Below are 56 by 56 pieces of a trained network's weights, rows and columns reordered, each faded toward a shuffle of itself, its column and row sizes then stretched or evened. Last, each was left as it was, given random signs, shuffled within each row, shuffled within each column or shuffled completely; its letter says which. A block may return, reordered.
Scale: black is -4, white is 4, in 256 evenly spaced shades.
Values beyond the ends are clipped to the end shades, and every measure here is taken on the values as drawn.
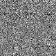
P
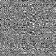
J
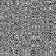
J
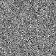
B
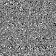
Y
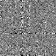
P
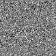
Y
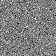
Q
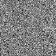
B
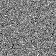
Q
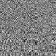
J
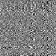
J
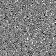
Q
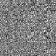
J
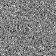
Y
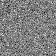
Q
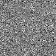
P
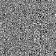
P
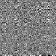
J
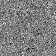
Q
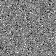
Q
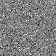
Q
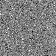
Q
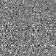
P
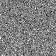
Q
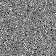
Q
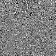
P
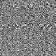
J
